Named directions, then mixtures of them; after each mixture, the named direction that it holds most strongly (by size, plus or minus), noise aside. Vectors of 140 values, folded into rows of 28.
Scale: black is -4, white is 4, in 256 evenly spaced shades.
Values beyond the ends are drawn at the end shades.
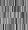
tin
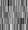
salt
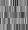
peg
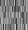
tin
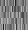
tin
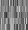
peg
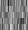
salt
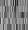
peg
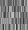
tin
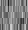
salt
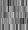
salt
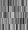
salt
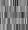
peg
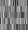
peg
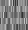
peg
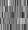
salt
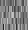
tin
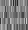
peg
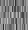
tin
